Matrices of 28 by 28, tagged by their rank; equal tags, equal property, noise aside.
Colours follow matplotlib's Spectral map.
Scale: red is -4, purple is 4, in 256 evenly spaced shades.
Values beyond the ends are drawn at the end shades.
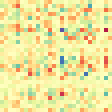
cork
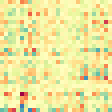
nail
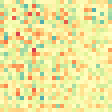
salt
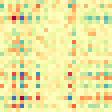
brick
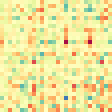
nail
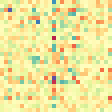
cork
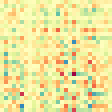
nail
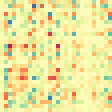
nail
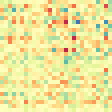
cork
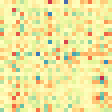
salt
